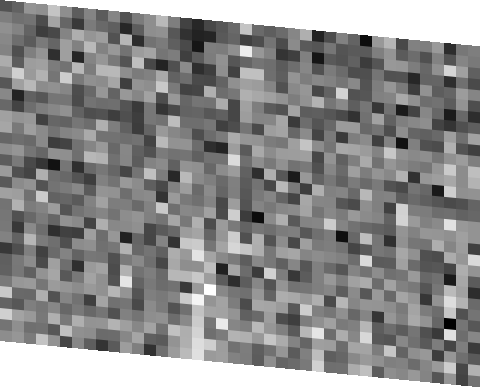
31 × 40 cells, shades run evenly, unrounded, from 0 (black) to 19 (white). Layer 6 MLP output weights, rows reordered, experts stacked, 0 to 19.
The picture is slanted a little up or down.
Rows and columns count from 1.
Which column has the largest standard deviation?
38
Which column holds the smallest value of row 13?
35
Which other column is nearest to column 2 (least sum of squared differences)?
36
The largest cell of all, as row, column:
25, 18
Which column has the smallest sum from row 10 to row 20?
21
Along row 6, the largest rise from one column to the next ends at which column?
29
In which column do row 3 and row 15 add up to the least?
5
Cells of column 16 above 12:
7
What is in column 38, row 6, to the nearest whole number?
7
